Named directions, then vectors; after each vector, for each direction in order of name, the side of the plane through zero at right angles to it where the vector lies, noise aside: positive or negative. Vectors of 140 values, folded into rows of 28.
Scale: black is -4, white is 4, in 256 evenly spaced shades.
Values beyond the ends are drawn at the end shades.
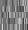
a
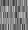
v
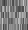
positive, positive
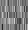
negative, positive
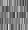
negative, negative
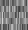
positive, positive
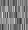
negative, positive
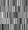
negative, positive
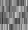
negative, negative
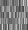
positive, positive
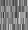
positive, positive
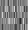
negative, positive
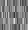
negative, positive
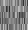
negative, negative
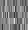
negative, positive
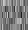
positive, negative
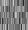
negative, negative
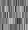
negative, positive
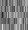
positive, negative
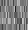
negative, positive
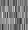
negative, positive
